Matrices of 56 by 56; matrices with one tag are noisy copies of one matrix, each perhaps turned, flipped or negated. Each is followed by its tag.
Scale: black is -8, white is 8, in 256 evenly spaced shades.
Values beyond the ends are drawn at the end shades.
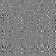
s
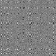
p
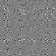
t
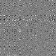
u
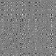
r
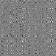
r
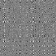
r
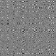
p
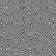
p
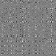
r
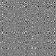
p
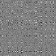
r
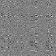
t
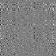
s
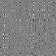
r
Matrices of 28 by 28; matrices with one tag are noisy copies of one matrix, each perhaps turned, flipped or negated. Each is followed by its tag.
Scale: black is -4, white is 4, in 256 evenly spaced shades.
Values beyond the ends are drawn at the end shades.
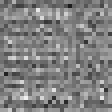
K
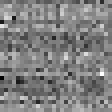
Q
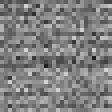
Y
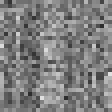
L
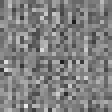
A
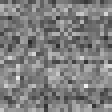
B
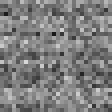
B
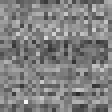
L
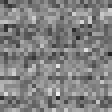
B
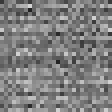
Y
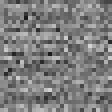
K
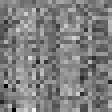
Q
